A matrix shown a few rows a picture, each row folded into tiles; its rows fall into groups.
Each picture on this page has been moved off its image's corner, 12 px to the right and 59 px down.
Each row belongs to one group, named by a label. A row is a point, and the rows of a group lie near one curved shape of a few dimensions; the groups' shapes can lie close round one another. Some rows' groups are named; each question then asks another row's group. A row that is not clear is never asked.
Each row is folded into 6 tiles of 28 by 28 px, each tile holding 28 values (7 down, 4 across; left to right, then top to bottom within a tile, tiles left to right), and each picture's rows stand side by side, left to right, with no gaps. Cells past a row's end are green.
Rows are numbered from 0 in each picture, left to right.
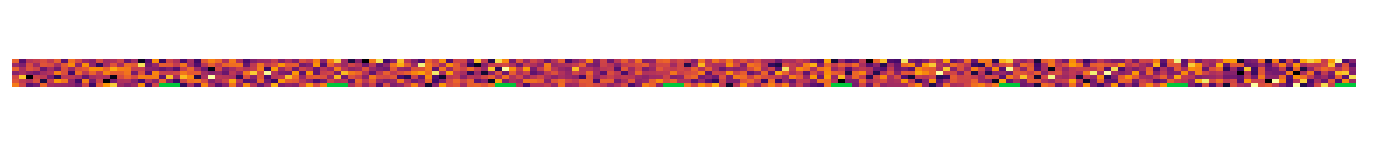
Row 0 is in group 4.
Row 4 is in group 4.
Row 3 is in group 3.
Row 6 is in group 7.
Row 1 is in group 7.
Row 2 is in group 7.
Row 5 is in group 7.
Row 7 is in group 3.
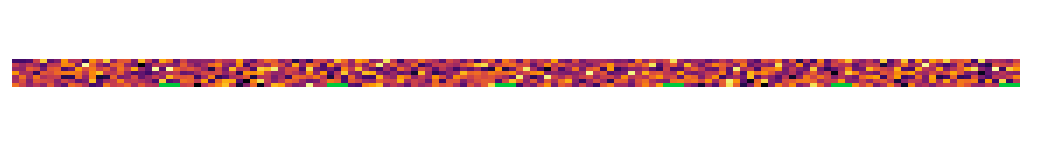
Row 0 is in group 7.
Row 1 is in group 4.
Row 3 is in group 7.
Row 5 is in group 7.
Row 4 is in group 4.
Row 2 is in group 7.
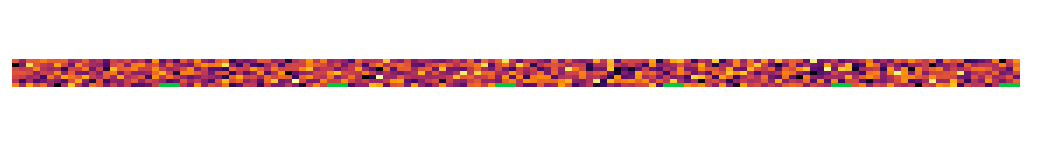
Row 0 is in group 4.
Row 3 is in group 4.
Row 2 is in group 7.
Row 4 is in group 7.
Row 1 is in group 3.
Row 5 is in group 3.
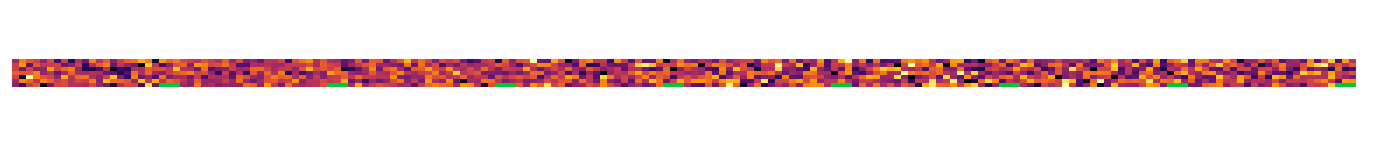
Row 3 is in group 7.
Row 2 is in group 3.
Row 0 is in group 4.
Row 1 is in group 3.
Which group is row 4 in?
4
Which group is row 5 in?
3
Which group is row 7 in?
7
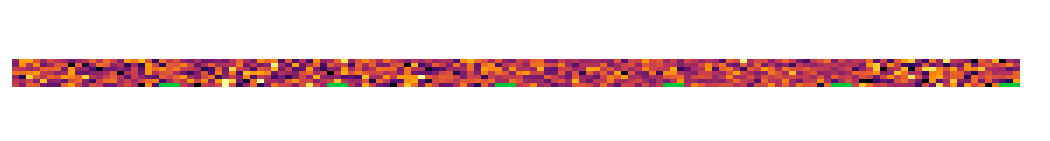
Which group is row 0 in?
4
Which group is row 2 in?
4
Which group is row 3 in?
3
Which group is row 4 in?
3
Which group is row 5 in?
3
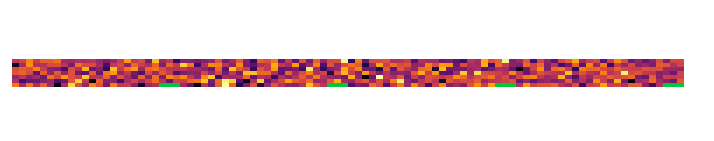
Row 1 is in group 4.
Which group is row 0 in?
4
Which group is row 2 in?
7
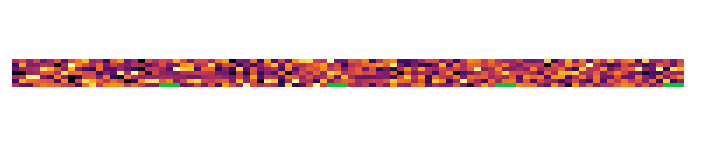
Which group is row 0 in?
3
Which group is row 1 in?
3
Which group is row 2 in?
3
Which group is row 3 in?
7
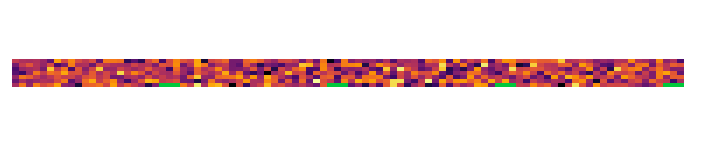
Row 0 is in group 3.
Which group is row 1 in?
7
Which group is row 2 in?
4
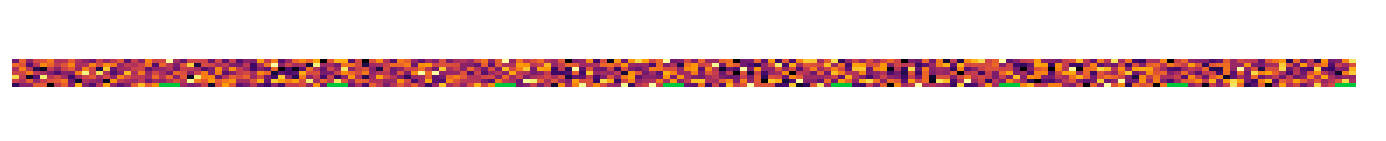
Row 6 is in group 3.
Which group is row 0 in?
7
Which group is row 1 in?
4
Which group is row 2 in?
7
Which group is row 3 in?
3
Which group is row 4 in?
3
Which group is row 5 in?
3
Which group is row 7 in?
4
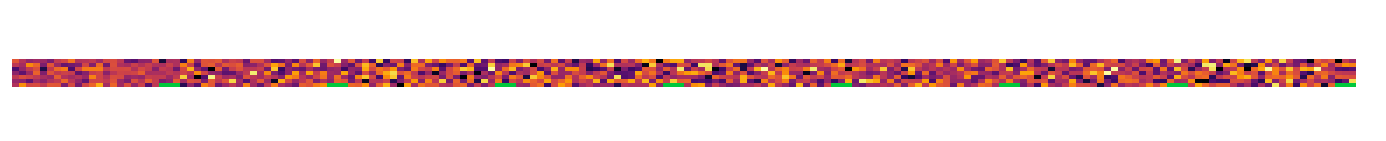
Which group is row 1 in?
7
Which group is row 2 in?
7
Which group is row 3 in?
4
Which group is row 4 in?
3
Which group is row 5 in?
3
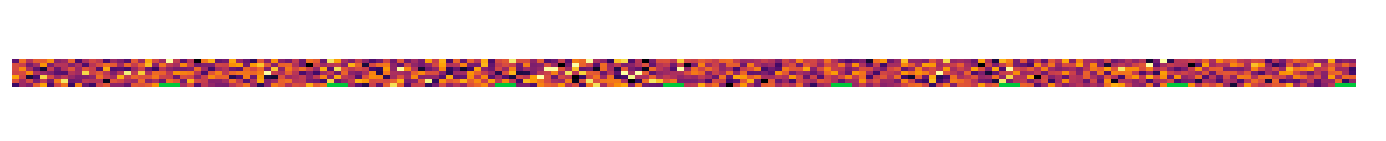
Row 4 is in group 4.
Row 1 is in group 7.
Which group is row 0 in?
7
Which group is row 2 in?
4
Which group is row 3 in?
3
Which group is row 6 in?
4
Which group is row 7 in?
4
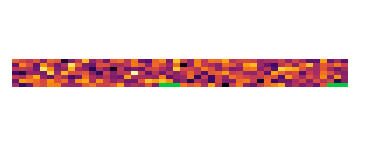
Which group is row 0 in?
3
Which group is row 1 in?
4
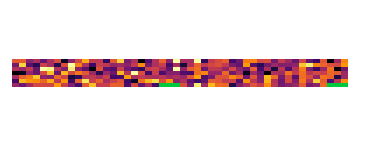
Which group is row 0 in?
3
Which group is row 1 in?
7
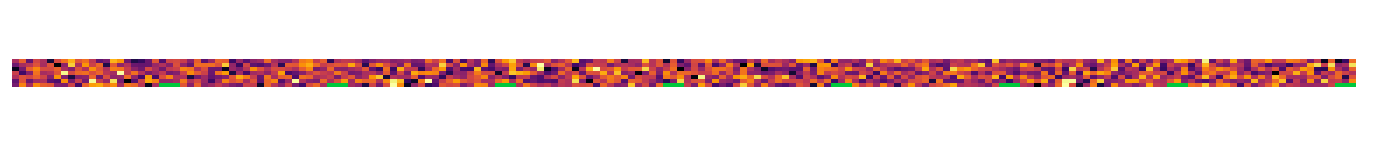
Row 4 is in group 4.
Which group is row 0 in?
3
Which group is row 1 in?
3
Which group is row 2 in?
4
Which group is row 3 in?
3
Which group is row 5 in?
4
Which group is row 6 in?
4
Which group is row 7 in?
7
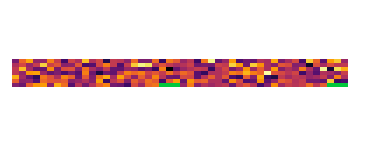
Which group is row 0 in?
7
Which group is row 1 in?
7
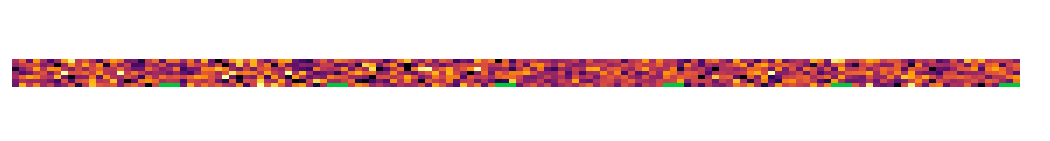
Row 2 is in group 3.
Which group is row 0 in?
3
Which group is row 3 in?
3
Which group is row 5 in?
4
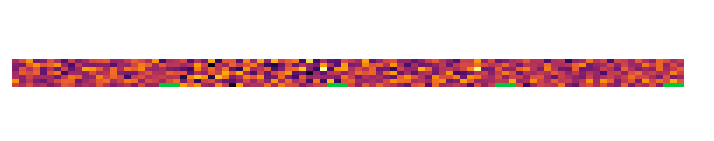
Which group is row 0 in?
3
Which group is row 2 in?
3
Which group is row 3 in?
3
